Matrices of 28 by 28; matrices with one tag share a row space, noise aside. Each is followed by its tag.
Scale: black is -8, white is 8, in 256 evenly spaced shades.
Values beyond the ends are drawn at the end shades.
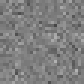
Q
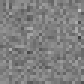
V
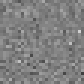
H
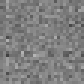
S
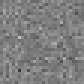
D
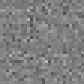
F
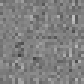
Q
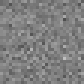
F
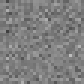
S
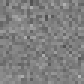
F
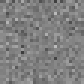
S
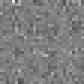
Q
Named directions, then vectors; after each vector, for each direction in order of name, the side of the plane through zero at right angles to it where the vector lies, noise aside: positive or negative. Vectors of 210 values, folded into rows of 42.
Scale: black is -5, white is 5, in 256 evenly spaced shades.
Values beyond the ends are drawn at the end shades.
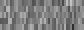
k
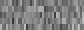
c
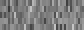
positive, negative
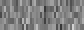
positive, negative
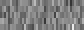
positive, negative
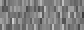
negative, negative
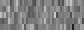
negative, positive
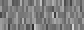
positive, negative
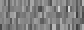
negative, negative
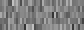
negative, positive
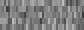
negative, negative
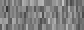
negative, negative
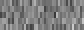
positive, negative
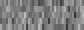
positive, positive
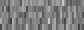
negative, negative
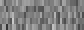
negative, negative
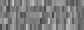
negative, negative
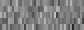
negative, positive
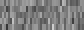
negative, negative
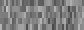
positive, positive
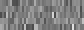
positive, negative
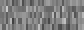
positive, positive
